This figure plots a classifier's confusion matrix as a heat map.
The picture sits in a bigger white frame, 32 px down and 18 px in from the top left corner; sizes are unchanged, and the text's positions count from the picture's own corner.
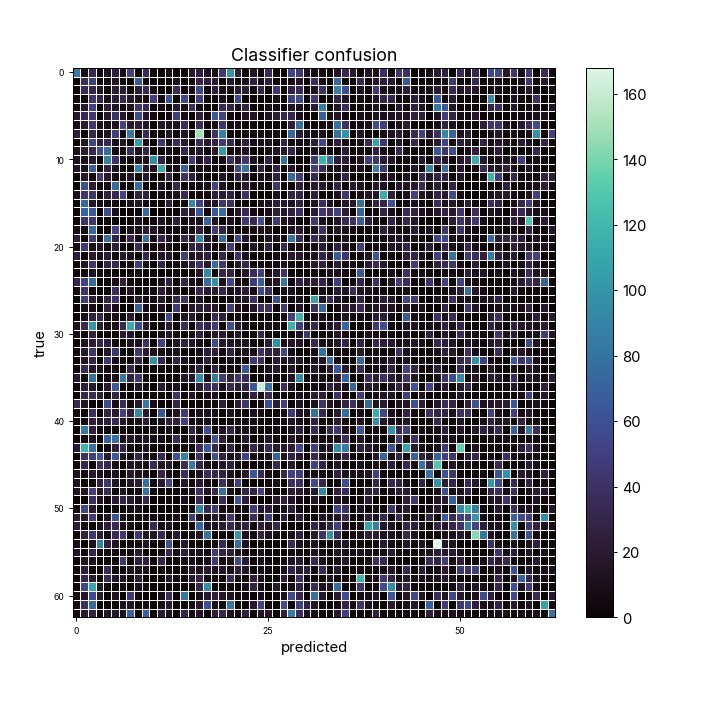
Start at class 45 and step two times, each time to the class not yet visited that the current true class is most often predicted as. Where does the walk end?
54
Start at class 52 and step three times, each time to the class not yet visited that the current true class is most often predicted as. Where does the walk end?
19
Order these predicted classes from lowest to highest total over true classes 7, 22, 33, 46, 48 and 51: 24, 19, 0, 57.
0, 24, 57, 19
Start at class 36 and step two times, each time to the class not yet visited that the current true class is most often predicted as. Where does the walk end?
18
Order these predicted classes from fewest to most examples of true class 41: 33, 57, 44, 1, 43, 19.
44, 19, 33, 43, 57, 1
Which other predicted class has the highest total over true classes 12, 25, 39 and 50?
51
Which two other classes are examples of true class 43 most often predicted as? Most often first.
50, 1
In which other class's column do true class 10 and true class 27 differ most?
52
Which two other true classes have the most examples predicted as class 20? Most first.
0, 61
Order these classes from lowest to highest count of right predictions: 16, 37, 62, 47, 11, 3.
3, 37, 16, 62, 47, 11
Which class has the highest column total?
2
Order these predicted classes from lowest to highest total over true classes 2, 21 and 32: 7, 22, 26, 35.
7, 22, 26, 35
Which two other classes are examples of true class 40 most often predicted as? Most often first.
39, 14
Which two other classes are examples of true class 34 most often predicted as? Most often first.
22, 43
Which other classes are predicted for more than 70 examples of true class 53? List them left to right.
17, 21, 33, 52, 57
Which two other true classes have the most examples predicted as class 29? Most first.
28, 35
